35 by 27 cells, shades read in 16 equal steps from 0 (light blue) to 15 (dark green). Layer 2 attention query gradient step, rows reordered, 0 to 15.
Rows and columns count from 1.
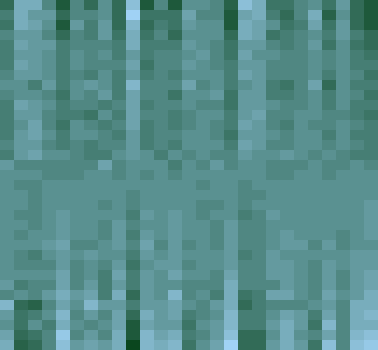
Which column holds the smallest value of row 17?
8
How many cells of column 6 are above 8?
1
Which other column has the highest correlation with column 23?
14
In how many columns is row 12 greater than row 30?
16
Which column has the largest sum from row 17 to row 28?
10
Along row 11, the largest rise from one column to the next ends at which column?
11
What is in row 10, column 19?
6
